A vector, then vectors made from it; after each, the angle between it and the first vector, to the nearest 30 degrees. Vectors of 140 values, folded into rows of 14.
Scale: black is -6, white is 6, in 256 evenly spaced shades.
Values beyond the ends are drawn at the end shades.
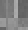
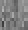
120 degrees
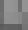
90 degrees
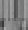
120 degrees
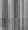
120 degrees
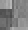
90 degrees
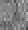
120 degrees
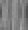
60 degrees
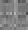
60 degrees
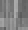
30 degrees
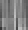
60 degrees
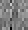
120 degrees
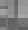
150 degrees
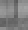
150 degrees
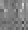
120 degrees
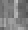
30 degrees
